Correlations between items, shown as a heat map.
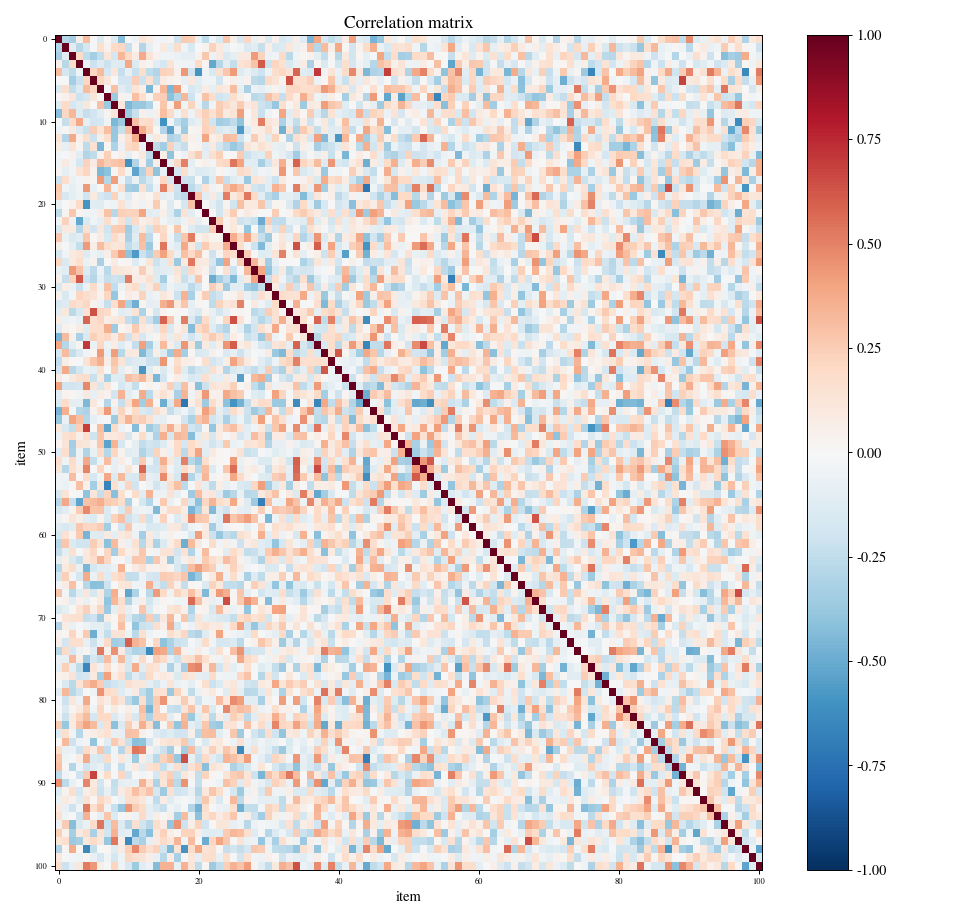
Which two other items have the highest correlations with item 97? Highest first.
67, 8
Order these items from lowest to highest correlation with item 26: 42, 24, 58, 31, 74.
42, 31, 24, 58, 74
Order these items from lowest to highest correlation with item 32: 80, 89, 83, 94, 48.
94, 48, 83, 89, 80
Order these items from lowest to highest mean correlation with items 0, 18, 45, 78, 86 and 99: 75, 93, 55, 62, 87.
75, 55, 62, 87, 93
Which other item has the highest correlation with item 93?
4
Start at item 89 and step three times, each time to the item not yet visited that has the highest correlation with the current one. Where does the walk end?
56
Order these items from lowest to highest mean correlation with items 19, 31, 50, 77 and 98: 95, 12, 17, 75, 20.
17, 12, 95, 75, 20
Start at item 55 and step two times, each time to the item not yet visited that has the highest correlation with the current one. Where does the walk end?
46
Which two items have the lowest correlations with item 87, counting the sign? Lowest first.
44, 98
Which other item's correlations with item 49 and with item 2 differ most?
95
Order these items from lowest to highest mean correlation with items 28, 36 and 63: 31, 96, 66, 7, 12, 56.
96, 66, 31, 7, 12, 56
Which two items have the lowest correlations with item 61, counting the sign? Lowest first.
82, 18
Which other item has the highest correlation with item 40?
38
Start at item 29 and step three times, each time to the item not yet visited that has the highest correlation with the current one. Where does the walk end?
73
